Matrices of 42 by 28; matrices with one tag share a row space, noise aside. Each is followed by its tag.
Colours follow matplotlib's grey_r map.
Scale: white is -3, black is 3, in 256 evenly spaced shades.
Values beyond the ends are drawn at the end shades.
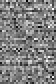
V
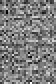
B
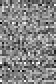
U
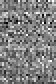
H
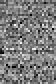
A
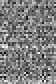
H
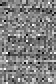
H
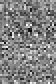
B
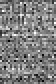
U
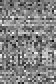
U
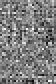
V
